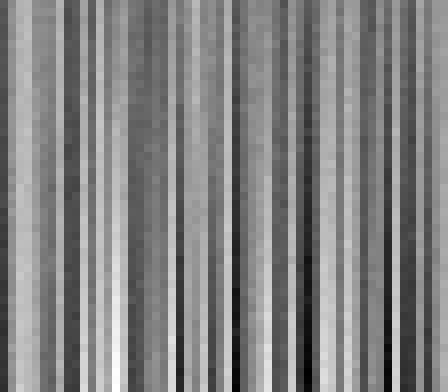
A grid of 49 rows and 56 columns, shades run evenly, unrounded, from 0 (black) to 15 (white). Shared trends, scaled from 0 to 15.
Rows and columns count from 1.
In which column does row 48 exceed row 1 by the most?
15
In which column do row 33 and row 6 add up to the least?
39
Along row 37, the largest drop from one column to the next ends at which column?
30
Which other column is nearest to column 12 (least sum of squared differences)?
21
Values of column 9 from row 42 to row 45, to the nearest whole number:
4 4 4 4
